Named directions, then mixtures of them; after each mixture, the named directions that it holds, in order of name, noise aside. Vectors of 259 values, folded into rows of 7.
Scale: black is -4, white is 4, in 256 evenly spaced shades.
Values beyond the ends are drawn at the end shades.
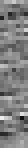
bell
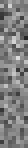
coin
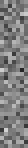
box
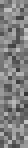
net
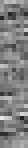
bell.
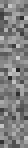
coin, net.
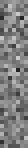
coin, net.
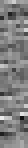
bell.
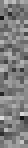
bell, box.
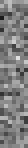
bell, coin.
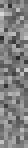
coin.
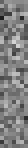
box, coin.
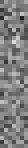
box, coin.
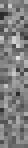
coin.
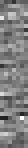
bell.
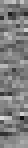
bell.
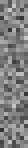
box, net.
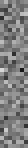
box.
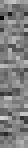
bell, coin.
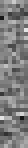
bell, net.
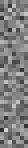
box, net.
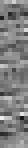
bell.
